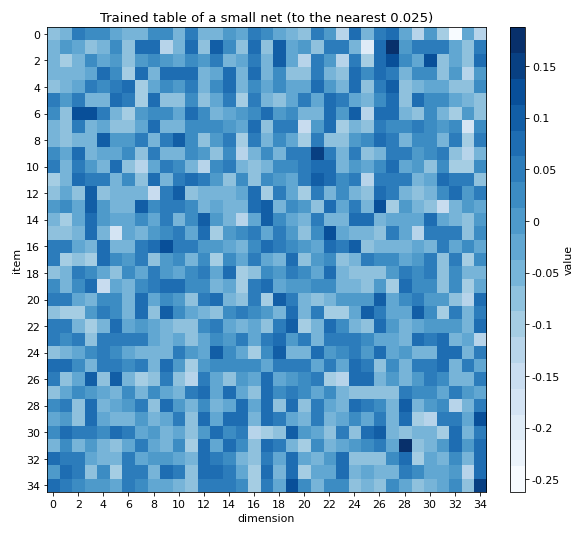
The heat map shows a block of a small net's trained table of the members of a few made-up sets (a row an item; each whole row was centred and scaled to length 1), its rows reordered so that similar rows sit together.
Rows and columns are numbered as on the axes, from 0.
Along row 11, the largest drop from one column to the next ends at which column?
25
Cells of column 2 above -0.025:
16
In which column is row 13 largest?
26
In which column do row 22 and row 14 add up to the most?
12
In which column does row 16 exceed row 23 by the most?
9
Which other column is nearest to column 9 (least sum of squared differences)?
10
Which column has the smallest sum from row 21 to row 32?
11
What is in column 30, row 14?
0.075
